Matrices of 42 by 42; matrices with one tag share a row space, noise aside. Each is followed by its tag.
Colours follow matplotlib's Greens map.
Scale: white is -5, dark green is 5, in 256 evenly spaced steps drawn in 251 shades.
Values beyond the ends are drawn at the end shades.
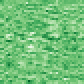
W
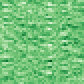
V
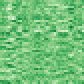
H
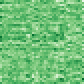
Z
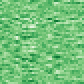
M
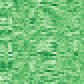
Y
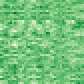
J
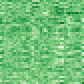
Z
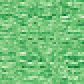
V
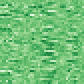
Y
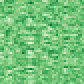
W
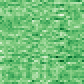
Z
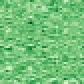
W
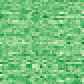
Z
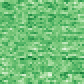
V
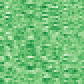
W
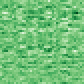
V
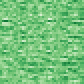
V
